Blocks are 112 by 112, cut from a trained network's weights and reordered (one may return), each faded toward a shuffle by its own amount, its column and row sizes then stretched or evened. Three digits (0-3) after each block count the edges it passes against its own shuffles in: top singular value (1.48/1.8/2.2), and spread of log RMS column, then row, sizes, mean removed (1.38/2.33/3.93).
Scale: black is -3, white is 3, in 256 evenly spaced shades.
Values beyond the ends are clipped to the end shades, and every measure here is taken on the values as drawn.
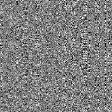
2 2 0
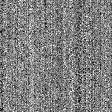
2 1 0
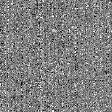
0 2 1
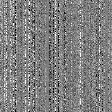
3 3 0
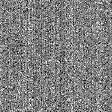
1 1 1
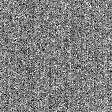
0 0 0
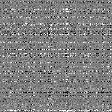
2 2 3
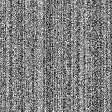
3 0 0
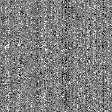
1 2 1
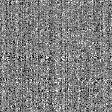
2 0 2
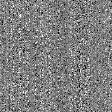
0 2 0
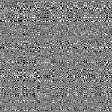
3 2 3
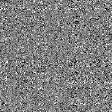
0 2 2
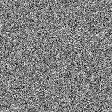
1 0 0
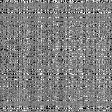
3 1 3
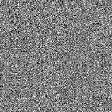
2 1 1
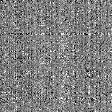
2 1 2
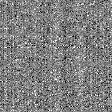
1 0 2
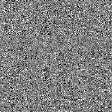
0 2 2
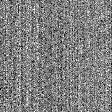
2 1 0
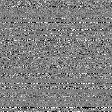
1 0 3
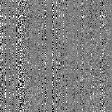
2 3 1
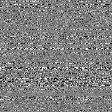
0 0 3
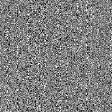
1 2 0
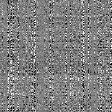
2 3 1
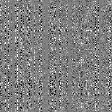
1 3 2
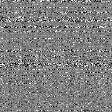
0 0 3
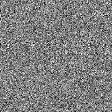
1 1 1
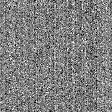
1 1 0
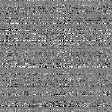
1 2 3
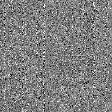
0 2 0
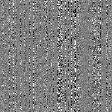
0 3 0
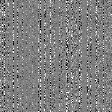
0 3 0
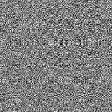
3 1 2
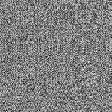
3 0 0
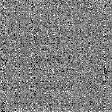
0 2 1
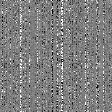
2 3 1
